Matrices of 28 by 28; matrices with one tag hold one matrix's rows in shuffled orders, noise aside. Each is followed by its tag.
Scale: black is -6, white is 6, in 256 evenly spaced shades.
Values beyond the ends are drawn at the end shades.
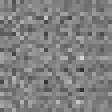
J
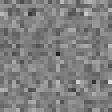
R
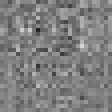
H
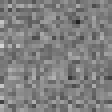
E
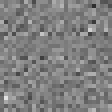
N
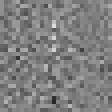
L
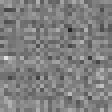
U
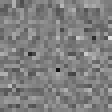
R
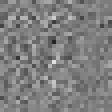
L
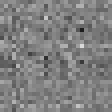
J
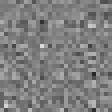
N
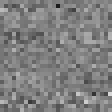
R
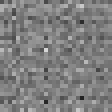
J
